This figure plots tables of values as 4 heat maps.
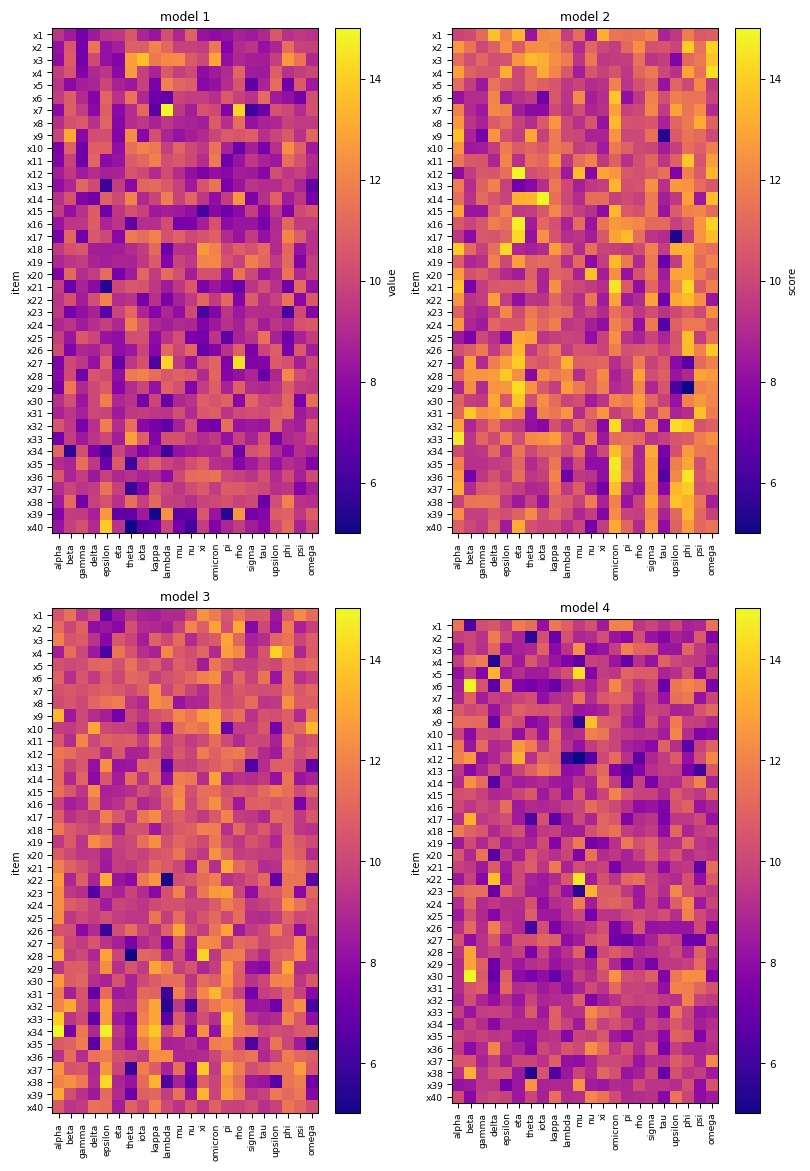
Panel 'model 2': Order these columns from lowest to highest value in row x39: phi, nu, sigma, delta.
nu, delta, sigma, phi
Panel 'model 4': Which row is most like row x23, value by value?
x9
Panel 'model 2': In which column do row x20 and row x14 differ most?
iota
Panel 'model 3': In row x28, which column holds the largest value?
xi
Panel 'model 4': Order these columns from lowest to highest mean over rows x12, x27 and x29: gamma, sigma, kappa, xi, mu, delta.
mu, sigma, delta, gamma, kappa, xi
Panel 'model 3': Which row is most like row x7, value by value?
x5
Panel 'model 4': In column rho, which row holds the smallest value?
x12
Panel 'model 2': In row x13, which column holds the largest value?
omicron
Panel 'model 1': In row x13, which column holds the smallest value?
epsilon
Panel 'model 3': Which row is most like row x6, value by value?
x18
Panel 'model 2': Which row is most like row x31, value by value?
x28
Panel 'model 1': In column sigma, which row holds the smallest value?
x7
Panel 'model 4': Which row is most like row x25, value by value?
x32
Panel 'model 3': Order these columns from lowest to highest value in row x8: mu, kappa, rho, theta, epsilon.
mu, theta, rho, epsilon, kappa
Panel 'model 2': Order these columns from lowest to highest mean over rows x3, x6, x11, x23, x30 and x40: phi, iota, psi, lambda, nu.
nu, lambda, iota, psi, phi
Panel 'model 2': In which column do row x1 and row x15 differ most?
xi
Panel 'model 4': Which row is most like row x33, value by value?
x40
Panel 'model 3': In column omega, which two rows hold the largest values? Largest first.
x10, x9
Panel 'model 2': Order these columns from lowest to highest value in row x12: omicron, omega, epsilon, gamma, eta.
gamma, epsilon, omicron, omega, eta
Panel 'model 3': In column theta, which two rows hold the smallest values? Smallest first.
x28, x37
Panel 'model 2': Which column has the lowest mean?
tau
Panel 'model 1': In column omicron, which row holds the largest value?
x3
